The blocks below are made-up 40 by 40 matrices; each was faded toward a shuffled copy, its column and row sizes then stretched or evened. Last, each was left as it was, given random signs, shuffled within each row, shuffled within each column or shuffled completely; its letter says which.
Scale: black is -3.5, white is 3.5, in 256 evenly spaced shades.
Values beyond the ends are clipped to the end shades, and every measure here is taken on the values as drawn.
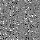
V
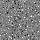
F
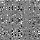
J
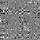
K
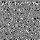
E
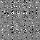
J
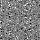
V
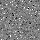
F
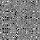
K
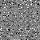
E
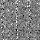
V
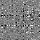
J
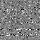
E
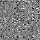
J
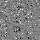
V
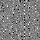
V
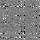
K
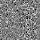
V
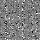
V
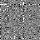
J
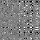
K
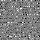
E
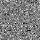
E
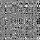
K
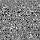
E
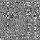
K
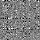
J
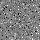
F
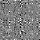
K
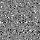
E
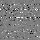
E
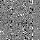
V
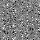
V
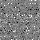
E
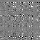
K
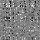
K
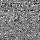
E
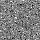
F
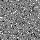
F
